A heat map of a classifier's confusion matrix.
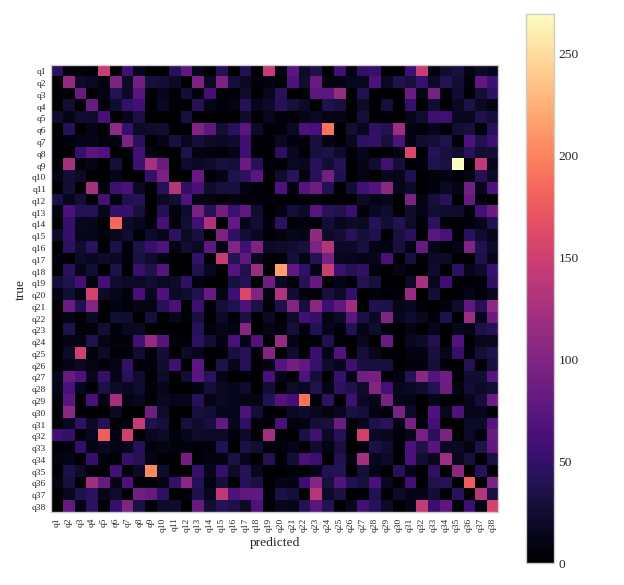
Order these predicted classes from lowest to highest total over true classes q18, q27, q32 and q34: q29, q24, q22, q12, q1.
q29, q1, q12, q24, q22
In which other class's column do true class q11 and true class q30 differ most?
q4
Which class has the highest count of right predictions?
q36
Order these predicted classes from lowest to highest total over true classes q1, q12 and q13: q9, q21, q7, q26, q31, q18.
q9, q18, q26, q21, q7, q31
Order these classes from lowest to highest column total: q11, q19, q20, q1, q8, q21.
q1, q11, q19, q21, q20, q8
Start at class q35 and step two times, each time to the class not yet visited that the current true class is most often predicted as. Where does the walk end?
q37
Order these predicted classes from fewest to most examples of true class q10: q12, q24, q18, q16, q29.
q12, q29, q16, q18, q24
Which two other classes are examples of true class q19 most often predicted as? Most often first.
q32, q23
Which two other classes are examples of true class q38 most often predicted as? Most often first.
q32, q7
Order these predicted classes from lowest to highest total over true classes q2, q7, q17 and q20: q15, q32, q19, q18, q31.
q19, q32, q18, q31, q15
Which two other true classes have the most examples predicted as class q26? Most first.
q21, q22
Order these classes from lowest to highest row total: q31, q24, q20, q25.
q25, q24, q31, q20
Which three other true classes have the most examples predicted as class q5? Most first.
q32, q1, q36
